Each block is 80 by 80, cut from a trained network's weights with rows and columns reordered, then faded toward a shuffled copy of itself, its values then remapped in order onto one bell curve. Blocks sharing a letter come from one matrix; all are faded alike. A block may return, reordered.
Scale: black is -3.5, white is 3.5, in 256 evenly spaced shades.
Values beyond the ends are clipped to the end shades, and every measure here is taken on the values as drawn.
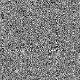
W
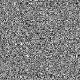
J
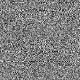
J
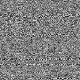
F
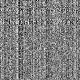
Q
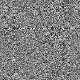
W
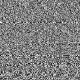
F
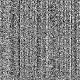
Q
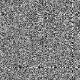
W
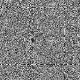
W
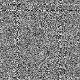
W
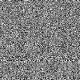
J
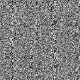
W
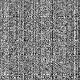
Q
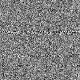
J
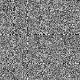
W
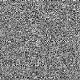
J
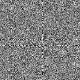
W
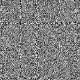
W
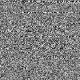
F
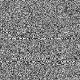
F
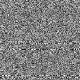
F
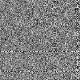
W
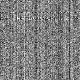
Q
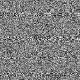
F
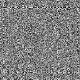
W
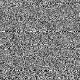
F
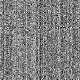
Q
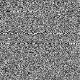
F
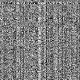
Q
